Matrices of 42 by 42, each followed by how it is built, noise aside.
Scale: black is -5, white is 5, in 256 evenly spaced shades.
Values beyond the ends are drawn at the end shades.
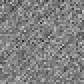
Hankel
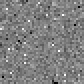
sparse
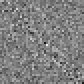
banded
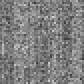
blocks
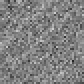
Hankel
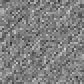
Hankel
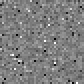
sparse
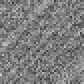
Hankel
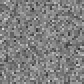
noise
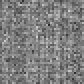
blocks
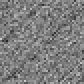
Hankel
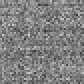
blocks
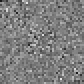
block diagonal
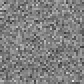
noise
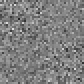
block diagonal
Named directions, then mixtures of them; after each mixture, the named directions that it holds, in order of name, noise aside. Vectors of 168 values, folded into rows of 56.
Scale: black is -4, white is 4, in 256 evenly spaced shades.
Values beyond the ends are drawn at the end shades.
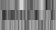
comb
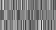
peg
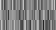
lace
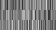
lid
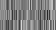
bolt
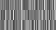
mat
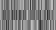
bolt, comb, lace.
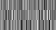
bolt, lace, mat.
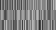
lid, peg.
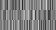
lid.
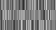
comb, lace, mat.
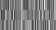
mat.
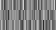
lace.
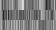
comb, lace.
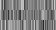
comb, lace, mat.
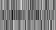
bolt, comb, peg.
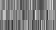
bolt, comb, lid.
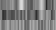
comb.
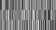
lid.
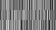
bolt, lid, mat.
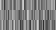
lace.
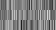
bolt.
